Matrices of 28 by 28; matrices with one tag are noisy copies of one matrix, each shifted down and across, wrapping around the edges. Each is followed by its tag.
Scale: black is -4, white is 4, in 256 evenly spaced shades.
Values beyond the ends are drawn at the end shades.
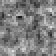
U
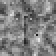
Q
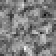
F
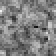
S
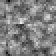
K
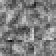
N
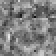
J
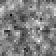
U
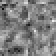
N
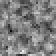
K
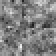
J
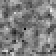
F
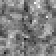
Q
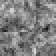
J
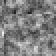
J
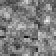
S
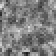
U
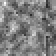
Q
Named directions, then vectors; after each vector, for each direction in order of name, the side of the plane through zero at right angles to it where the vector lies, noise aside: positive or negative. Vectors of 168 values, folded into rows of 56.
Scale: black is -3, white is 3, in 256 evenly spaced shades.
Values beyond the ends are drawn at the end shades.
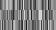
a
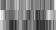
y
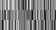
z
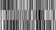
negative, positive, negative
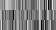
positive, positive, positive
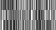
negative, positive, negative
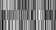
positive, negative, positive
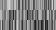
positive, positive, positive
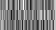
positive, positive, negative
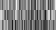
positive, positive, positive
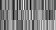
positive, negative, negative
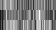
positive, negative, positive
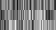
positive, negative, negative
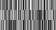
negative, positive, positive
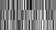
positive, negative, negative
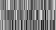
positive, positive, positive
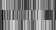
positive, negative, positive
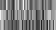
positive, positive, negative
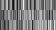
positive, negative, negative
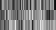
positive, negative, negative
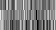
positive, positive, negative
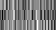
negative, negative, positive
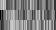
negative, negative, positive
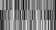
negative, negative, positive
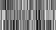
negative, positive, negative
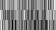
positive, positive, positive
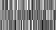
negative, positive, positive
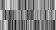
positive, positive, positive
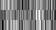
positive, negative, positive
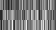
negative, negative, negative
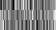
positive, positive, negative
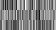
negative, positive, negative
